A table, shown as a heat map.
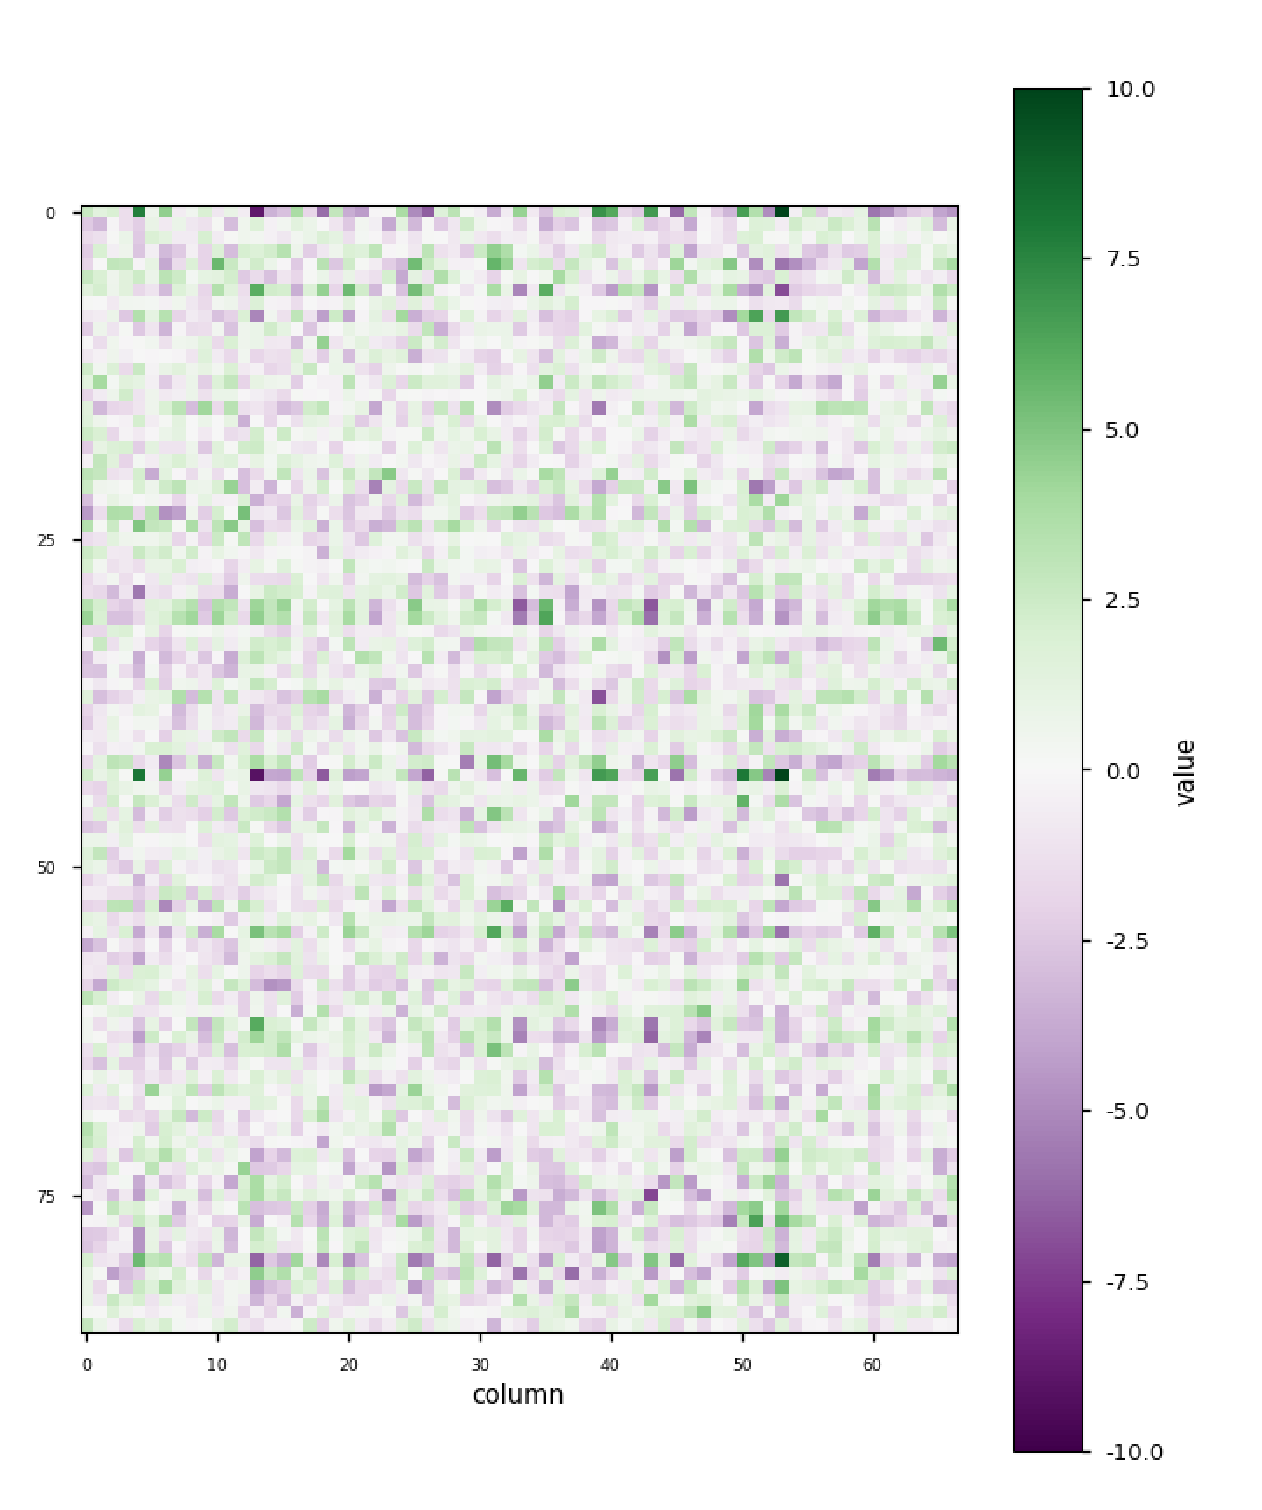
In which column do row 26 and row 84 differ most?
47
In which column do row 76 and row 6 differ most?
53
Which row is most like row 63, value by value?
75
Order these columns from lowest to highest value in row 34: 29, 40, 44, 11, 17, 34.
44, 11, 17, 29, 40, 34
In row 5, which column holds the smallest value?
24
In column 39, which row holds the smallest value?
37
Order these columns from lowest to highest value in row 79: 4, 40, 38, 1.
4, 40, 1, 38
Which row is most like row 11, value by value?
28
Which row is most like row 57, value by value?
29
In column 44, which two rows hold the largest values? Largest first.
21, 24
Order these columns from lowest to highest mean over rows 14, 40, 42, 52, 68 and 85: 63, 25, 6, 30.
6, 63, 30, 25
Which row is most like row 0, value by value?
43
